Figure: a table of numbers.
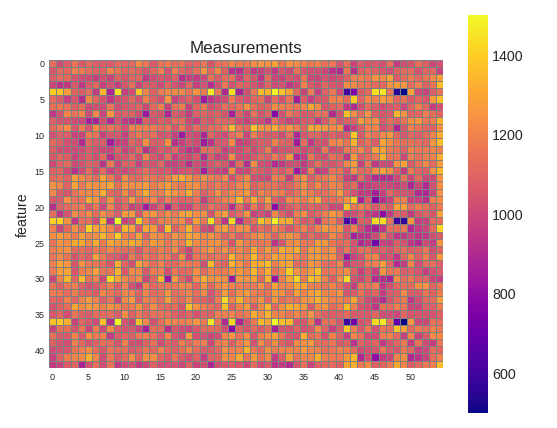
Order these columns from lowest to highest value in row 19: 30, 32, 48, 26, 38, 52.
52, 32, 38, 48, 30, 26
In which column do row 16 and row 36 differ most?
49
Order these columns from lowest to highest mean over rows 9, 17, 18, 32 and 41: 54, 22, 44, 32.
44, 22, 32, 54
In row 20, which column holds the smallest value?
31
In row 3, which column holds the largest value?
54
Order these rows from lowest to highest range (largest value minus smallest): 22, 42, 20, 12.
12, 42, 20, 22
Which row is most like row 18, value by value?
17
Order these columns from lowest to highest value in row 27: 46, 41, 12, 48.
41, 48, 46, 12
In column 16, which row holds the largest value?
23
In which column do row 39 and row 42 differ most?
42
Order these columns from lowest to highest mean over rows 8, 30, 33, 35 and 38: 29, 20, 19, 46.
46, 20, 19, 29
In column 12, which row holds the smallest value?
8
